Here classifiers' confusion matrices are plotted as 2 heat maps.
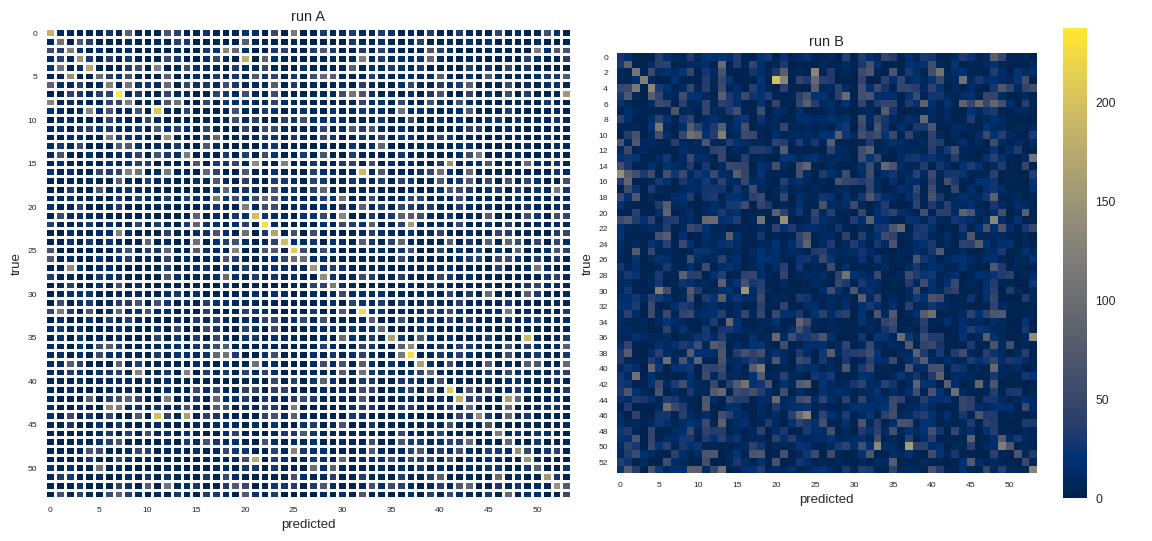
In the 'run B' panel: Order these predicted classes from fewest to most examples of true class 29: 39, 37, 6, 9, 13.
6, 9, 37, 39, 13
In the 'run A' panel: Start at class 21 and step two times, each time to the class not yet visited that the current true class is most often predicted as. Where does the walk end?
45
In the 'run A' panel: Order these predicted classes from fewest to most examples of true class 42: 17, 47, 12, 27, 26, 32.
27, 26, 32, 17, 12, 47
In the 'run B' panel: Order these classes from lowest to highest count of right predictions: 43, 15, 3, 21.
15, 43, 3, 21
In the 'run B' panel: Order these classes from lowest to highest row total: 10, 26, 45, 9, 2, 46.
26, 45, 9, 46, 2, 10
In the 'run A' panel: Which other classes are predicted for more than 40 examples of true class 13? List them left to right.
3, 7, 8, 16, 34
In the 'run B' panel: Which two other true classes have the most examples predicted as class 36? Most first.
22, 47
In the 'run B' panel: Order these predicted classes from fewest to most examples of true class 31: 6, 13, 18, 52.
6, 52, 18, 13
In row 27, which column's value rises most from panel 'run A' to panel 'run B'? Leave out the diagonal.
48
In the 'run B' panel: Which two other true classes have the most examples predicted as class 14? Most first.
34, 23
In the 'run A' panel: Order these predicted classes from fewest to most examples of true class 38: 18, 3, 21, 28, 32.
18, 3, 28, 32, 21
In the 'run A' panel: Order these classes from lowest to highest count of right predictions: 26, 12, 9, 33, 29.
9, 33, 26, 29, 12
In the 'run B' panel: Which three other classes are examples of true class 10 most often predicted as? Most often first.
13, 9, 28
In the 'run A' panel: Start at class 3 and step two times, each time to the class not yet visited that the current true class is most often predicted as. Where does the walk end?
32
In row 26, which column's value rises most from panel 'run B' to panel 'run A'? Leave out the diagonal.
25
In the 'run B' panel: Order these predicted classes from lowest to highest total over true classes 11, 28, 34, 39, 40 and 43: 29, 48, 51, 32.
51, 32, 29, 48
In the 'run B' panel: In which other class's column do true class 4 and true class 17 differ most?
2
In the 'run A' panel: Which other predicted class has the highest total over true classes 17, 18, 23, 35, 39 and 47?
7
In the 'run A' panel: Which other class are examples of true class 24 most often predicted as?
15
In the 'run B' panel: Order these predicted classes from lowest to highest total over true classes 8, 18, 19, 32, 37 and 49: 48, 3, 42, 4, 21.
3, 42, 4, 21, 48
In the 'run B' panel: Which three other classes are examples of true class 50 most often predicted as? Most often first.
37, 33, 49
